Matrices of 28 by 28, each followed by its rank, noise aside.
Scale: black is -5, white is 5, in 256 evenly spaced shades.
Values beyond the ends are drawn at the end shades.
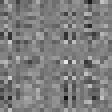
three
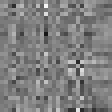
three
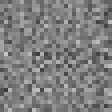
six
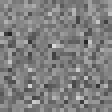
eight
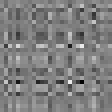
two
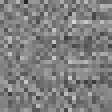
six
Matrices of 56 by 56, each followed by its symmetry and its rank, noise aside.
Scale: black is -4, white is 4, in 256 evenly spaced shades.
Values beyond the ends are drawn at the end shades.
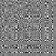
antisymmetric, rank four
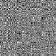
antisymmetric, rank six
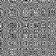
antisymmetric, rank four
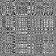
no symmetry, rank four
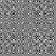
symmetric, rank three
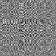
symmetric, rank three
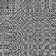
symmetric, rank six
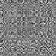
no symmetry, rank four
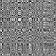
no symmetry, rank three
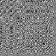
symmetric, rank six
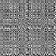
antisymmetric, rank four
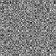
no symmetry, rank six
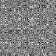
no symmetry, rank six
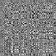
no symmetry, rank six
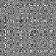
symmetric, rank four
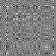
no symmetry, rank three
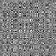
no symmetry, rank six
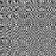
no symmetry, rank four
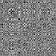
symmetric, rank six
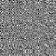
no symmetry, rank six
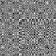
symmetric, rank four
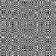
no symmetry, rank three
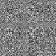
no symmetry, rank six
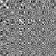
symmetric, rank three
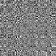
symmetric, rank six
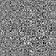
no symmetry, rank six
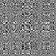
antisymmetric, rank four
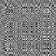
no symmetry, rank three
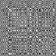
symmetric, rank three
